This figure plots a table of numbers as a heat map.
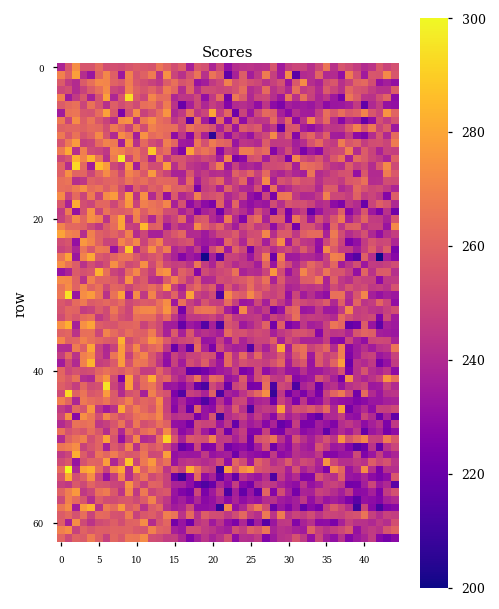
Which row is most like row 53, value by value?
30
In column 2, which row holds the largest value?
13
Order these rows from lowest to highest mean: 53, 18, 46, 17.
46, 18, 17, 53
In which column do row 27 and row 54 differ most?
28
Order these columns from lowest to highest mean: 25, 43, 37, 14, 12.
25, 43, 37, 14, 12
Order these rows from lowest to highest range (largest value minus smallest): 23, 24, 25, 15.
15, 23, 24, 25
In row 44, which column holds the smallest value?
19
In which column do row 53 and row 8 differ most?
1
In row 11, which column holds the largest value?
12
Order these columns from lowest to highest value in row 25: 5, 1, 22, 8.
22, 5, 8, 1
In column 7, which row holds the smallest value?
24
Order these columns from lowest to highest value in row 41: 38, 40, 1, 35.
40, 35, 1, 38
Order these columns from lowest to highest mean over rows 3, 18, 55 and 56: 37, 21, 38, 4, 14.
37, 38, 21, 4, 14
